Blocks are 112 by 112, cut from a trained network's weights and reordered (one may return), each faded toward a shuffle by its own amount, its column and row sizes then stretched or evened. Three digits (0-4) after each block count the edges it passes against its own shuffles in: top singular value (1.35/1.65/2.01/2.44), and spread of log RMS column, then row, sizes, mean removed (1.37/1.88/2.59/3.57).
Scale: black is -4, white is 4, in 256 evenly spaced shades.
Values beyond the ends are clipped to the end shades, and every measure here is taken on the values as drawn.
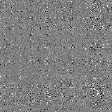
0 3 3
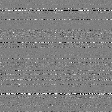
3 0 4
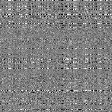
4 1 4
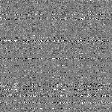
2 2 4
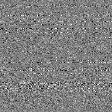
0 1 4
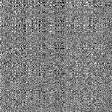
4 2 3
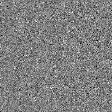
0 2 2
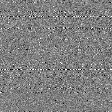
3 1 3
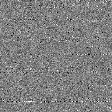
1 0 2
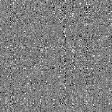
2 3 2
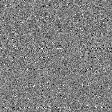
2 1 2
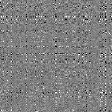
4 3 3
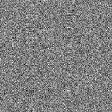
3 2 0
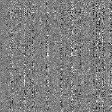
2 4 2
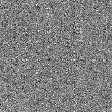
2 1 0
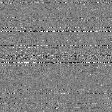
3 0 4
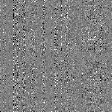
1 4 2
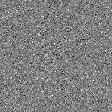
2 0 0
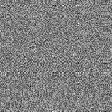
4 0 1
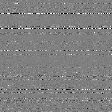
4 0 4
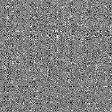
0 3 3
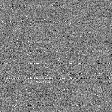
3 0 2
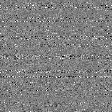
0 1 4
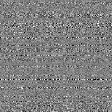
3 1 4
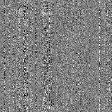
1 4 0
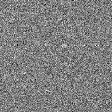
2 2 1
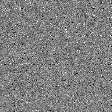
1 1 2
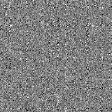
0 3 2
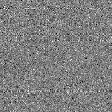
3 0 1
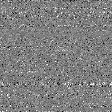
2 0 3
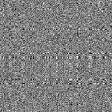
4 2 2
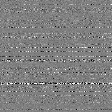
3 0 4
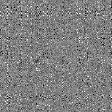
3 3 2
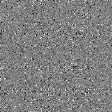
2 1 2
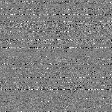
1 0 4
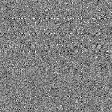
3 1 2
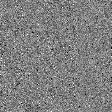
0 2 0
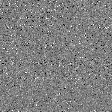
0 0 2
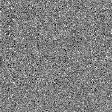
2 2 1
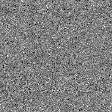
0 1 2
